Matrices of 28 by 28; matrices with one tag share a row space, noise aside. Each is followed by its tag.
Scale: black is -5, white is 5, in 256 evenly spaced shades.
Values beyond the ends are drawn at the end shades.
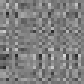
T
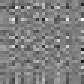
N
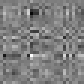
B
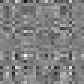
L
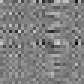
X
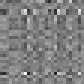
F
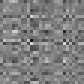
B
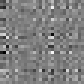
T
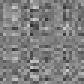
B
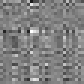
B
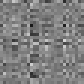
B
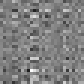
B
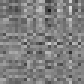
F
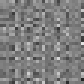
N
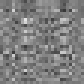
L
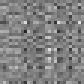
F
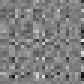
N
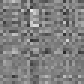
B
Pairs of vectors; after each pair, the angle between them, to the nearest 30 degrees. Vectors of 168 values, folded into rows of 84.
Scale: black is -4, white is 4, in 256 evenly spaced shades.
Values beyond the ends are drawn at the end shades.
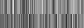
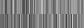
30 degrees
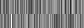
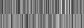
120 degrees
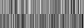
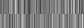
150 degrees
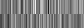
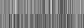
90 degrees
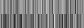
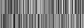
60 degrees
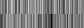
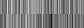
30 degrees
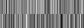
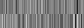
60 degrees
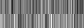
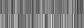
30 degrees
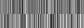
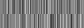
30 degrees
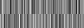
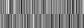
60 degrees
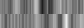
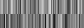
120 degrees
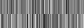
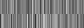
150 degrees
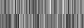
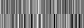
120 degrees
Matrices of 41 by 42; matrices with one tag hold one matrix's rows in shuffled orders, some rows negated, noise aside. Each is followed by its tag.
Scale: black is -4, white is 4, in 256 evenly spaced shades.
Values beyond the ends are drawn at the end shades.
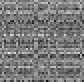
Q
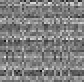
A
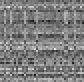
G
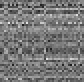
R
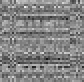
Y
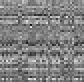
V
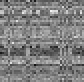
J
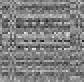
Y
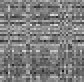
J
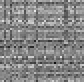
G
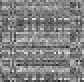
Y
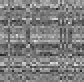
J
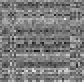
Y
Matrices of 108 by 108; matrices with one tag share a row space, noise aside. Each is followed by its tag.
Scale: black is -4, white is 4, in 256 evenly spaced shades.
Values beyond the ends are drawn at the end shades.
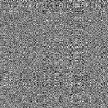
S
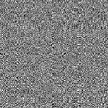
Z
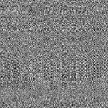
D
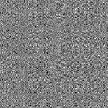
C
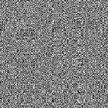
Z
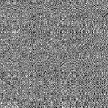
D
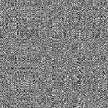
Z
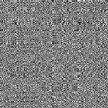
Z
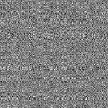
D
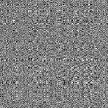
C
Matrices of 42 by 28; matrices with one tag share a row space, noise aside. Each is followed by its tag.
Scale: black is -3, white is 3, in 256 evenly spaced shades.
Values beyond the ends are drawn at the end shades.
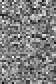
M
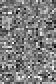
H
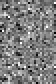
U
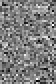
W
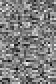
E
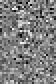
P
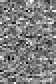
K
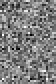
M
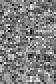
K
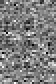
E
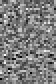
K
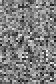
P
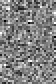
U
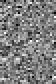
U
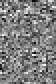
M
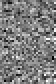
H
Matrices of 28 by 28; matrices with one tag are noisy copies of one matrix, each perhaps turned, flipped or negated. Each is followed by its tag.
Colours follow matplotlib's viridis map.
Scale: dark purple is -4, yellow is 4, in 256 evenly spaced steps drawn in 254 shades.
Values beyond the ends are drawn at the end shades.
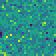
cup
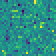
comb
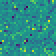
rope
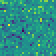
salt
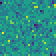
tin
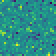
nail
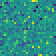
cup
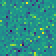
comb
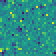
tin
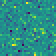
comb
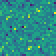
rope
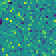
cup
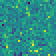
comb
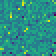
nail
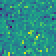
salt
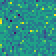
cup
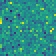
cup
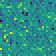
comb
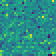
tin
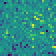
salt
